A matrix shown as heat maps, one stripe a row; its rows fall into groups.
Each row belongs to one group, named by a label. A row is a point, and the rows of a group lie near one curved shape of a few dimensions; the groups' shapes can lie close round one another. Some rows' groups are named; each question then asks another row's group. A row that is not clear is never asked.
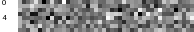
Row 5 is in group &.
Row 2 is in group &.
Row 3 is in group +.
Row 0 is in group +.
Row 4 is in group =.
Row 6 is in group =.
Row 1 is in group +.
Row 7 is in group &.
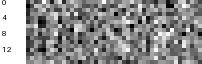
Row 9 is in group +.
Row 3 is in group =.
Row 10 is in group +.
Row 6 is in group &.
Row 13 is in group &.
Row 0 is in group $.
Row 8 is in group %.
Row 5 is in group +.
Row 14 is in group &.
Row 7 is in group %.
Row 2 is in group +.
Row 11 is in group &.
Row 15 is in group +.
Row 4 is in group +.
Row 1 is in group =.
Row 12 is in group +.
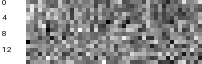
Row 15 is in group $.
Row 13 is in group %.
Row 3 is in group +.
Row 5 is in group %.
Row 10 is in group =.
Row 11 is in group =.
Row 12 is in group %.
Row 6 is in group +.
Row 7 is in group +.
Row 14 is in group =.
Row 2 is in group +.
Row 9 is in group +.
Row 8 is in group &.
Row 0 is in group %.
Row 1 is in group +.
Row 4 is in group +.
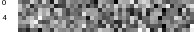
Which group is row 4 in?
=
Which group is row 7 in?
=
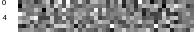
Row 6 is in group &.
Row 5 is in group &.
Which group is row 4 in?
+
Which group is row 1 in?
=
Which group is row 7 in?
&
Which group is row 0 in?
=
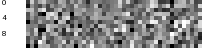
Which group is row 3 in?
+
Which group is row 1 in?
=
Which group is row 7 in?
&
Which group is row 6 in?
+
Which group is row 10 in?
&
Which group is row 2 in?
+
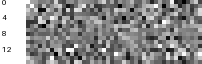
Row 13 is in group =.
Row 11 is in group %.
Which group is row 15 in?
+
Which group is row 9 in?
=
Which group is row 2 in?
&
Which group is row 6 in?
+
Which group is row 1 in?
&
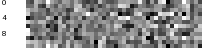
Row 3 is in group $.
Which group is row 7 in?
=
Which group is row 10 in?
+
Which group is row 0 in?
=
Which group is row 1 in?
&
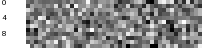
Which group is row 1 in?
=
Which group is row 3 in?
+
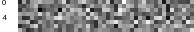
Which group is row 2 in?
+
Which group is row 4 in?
&
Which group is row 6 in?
+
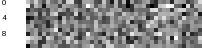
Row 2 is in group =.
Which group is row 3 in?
%
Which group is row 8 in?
%
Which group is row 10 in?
&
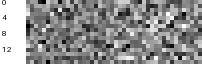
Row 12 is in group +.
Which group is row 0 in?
+
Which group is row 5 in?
=
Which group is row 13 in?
=
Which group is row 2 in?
=
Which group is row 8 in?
%
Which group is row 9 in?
&
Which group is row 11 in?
%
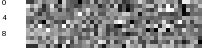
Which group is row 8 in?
+
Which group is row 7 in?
=
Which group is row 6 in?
&
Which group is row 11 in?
+
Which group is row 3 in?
+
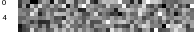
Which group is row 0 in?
+
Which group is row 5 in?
+
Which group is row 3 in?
&
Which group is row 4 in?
%
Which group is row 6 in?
=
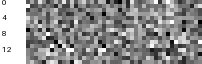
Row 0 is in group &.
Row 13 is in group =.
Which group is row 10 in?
=
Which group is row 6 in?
+
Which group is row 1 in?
=
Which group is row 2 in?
%
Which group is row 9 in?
+
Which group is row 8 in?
=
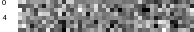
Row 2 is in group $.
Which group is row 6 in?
&
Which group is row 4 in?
+
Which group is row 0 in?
+
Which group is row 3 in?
+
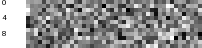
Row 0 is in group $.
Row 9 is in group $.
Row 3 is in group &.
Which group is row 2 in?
$
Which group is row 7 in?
%
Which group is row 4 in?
=
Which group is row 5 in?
+
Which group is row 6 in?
&
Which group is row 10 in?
+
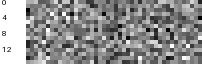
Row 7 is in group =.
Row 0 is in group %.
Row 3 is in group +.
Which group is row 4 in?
=
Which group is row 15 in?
+
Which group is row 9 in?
$
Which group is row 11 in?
%
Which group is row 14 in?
=
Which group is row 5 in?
+
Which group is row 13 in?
&
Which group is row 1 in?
%
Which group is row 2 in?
=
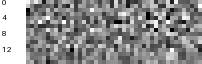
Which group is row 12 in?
%
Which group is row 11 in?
=
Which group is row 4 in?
=
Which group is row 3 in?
&
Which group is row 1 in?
=
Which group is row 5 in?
&
